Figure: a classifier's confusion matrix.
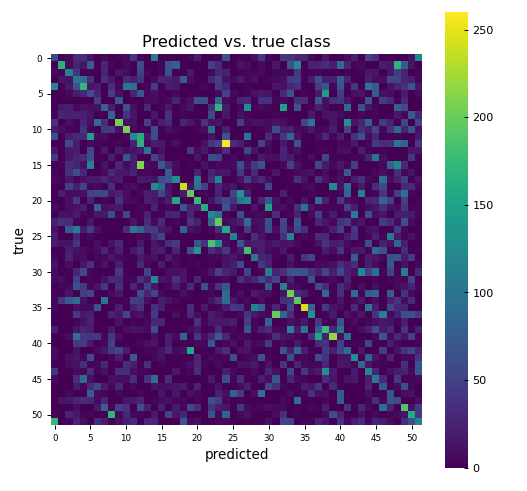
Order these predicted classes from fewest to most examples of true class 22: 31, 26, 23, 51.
51, 31, 26, 23
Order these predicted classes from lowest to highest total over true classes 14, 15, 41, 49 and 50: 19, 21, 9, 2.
21, 2, 9, 19
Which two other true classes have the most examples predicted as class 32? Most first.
7, 36
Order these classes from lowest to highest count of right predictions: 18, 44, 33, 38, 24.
44, 24, 38, 33, 18
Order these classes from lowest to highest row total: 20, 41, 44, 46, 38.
46, 44, 41, 38, 20
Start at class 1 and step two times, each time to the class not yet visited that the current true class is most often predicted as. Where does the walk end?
34
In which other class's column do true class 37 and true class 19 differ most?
26
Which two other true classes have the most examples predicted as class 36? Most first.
9, 35
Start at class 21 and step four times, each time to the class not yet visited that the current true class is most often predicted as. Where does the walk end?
0
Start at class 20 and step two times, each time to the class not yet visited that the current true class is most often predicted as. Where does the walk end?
23
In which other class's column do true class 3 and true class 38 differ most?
35
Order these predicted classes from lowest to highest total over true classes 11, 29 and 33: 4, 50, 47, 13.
50, 13, 4, 47
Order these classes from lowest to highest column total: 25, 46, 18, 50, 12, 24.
25, 18, 50, 46, 12, 24
